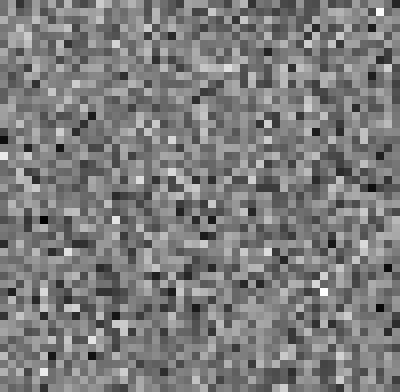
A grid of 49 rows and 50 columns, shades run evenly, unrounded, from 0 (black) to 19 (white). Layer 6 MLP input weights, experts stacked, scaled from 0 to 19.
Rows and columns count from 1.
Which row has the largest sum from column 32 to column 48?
10
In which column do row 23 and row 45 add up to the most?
43
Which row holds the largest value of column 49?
9
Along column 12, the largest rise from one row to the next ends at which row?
46
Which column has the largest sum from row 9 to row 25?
39
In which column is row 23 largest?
18
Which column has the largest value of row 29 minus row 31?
11
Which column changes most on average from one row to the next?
27
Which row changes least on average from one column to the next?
12
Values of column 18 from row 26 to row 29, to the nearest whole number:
5 9 11 14
